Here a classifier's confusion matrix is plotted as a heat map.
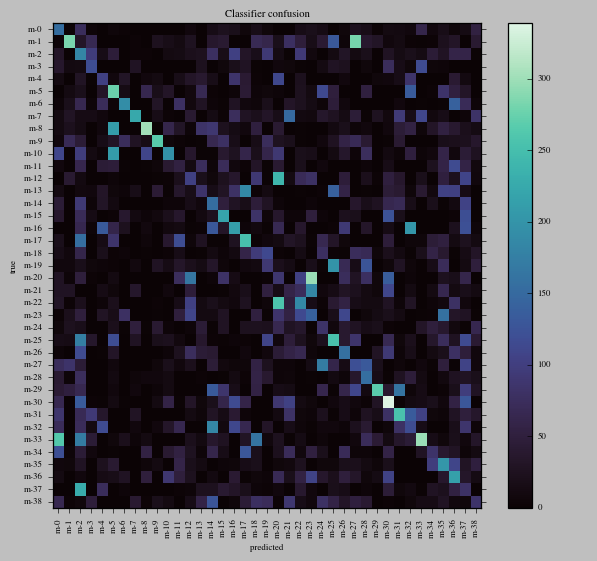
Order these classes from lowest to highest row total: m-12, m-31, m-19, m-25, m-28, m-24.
m-28, m-24, m-19, m-12, m-31, m-25
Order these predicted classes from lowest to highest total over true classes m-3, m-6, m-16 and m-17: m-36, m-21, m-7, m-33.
m-7, m-21, m-33, m-36
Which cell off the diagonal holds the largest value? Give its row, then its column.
m-20, m-23
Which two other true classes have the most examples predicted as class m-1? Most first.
m-27, m-9
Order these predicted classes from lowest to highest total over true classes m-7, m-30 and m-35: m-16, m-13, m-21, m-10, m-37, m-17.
m-13, m-10, m-17, m-37, m-16, m-21
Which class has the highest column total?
m-2
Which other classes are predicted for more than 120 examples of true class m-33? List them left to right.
m-0, m-2, m-18
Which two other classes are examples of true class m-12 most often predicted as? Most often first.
m-20, m-37
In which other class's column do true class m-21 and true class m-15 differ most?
m-23
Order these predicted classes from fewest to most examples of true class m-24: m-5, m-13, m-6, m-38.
m-6, m-5, m-13, m-38
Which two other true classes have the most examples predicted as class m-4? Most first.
m-16, m-32
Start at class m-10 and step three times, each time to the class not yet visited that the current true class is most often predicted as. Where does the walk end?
m-14
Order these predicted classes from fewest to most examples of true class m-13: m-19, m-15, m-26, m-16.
m-19, m-15, m-26, m-16
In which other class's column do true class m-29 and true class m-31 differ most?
m-32
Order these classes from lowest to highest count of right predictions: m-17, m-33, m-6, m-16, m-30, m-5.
m-6, m-16, m-17, m-5, m-33, m-30
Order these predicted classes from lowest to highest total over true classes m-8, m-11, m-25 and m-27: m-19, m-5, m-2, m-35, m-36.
m-19, m-36, m-35, m-2, m-5
